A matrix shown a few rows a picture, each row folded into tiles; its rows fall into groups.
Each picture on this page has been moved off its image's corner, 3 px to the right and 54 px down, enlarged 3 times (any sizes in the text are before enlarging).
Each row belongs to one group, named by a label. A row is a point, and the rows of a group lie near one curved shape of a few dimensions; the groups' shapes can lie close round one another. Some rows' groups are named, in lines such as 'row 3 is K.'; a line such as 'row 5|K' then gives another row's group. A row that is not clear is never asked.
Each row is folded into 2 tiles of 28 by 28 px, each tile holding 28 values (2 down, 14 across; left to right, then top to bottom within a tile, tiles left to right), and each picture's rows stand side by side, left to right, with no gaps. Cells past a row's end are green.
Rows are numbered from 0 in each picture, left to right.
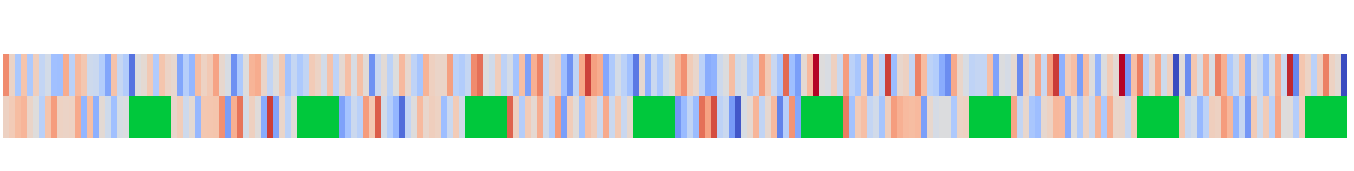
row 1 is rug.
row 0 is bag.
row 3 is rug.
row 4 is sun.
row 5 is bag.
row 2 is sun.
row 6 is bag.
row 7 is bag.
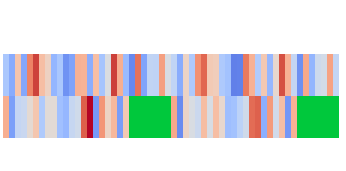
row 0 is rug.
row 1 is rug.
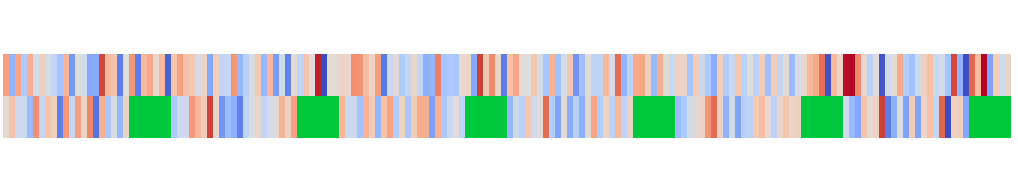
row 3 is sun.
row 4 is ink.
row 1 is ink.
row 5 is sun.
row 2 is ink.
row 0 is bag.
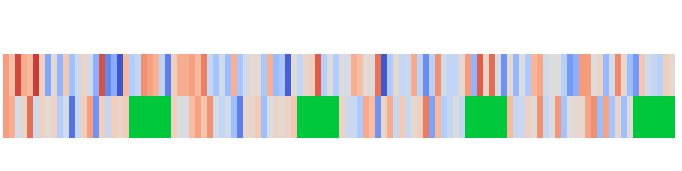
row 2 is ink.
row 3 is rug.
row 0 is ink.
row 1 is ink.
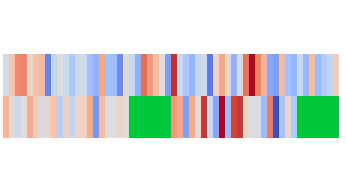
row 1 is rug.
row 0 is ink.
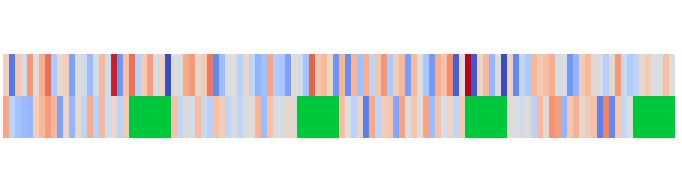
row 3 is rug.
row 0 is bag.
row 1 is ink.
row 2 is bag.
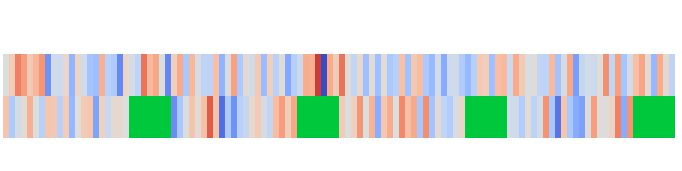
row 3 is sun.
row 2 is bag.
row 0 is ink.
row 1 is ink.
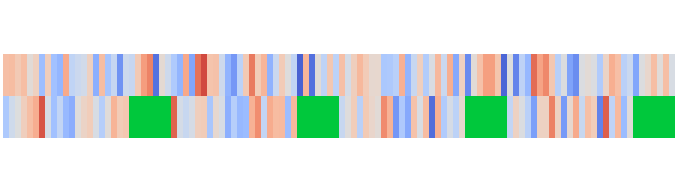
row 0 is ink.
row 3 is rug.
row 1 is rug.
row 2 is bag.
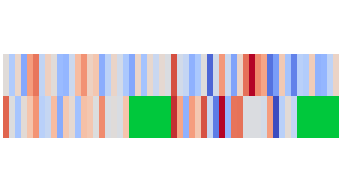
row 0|rug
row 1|rug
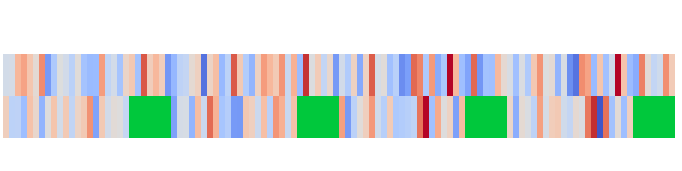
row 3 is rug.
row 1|sun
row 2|rug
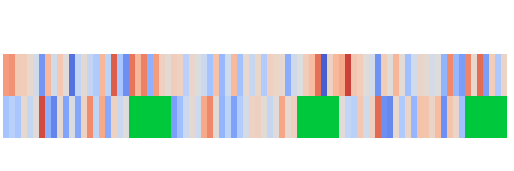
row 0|sun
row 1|ink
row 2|sun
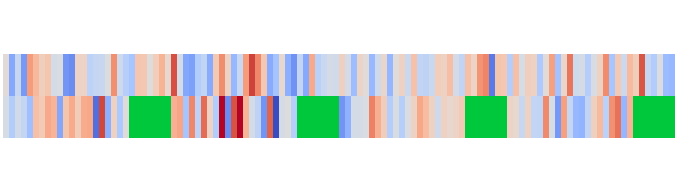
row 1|rug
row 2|ink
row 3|sun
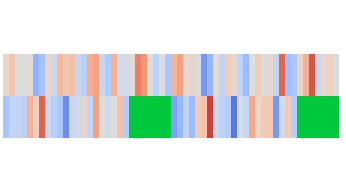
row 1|sun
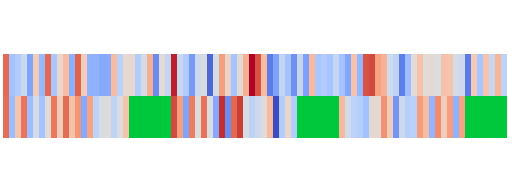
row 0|bag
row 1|rug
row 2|rug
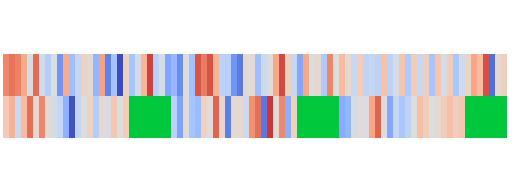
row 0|ink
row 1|rug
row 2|ink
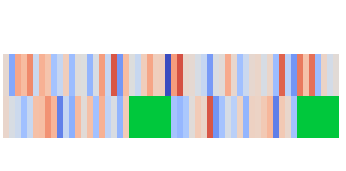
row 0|bag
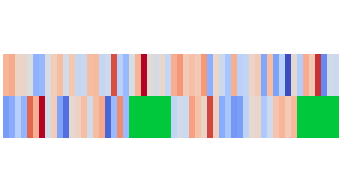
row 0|sun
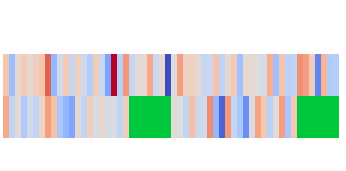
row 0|bag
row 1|sun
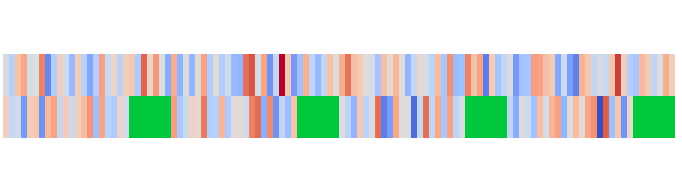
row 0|ink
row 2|sun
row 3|rug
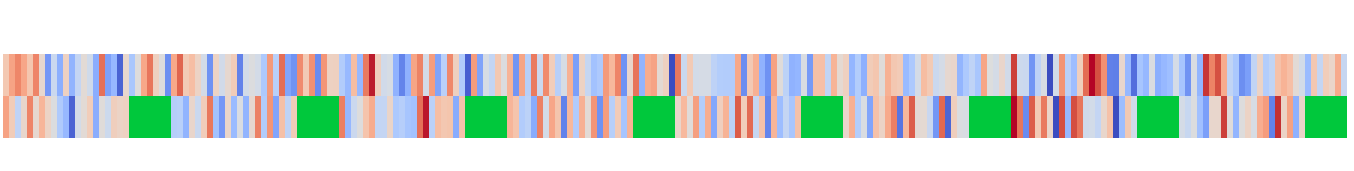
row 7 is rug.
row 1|sun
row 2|rug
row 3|bag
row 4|bag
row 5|rug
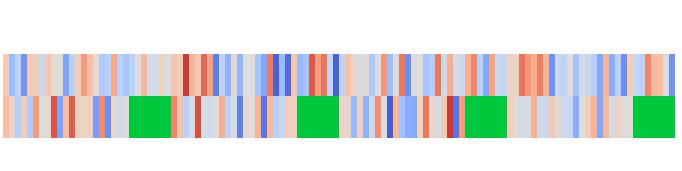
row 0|rug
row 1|ink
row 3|ink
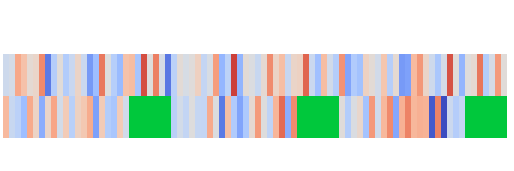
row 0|ink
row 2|rug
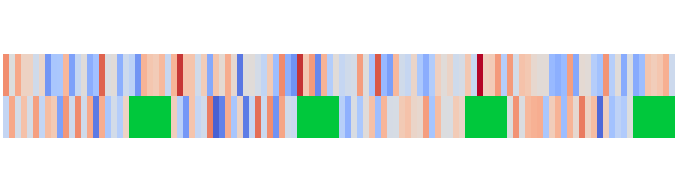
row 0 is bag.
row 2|ink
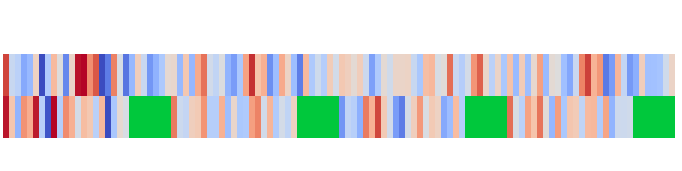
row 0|rug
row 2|sun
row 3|rug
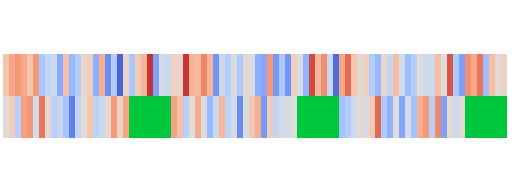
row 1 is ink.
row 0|ink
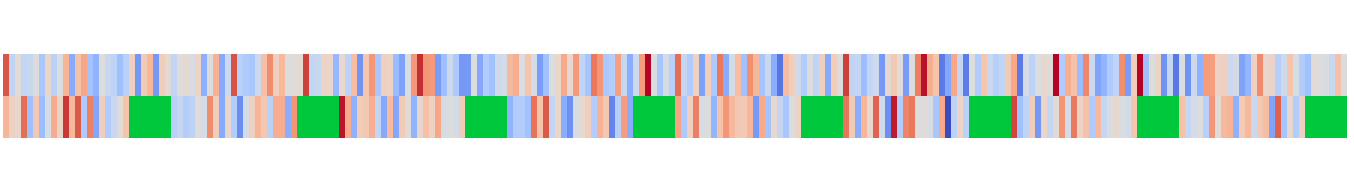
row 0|bag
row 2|rug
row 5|rug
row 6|bag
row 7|rug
